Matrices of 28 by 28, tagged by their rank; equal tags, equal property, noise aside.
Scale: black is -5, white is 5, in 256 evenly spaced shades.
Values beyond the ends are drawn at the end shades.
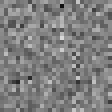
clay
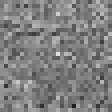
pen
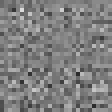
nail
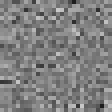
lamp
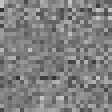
lamp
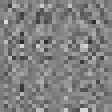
nail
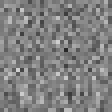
lamp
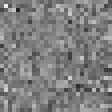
clay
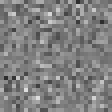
clay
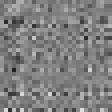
nail
